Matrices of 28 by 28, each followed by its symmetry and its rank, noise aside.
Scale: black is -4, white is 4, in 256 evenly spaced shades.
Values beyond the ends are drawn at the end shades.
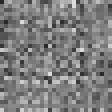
no symmetry, rank four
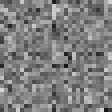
no symmetry, rank six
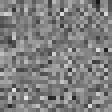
no symmetry, rank six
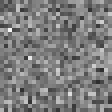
no symmetry, rank eight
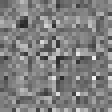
symmetric, rank four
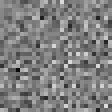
no symmetry, rank six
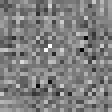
symmetric, rank six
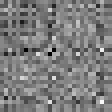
symmetric, rank four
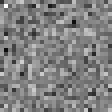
symmetric, rank six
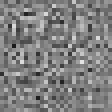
antisymmetric, rank six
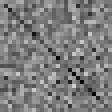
symmetric, rank eight
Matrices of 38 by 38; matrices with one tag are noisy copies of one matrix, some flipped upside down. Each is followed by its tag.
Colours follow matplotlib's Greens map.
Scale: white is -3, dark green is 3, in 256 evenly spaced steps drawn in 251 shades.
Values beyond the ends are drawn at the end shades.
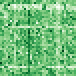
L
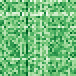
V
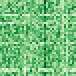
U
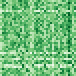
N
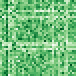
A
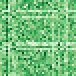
A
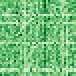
U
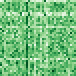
V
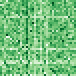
V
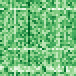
L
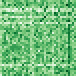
N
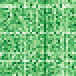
U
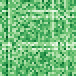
A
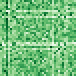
A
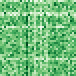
V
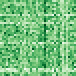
U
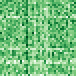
V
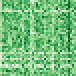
N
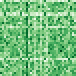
V
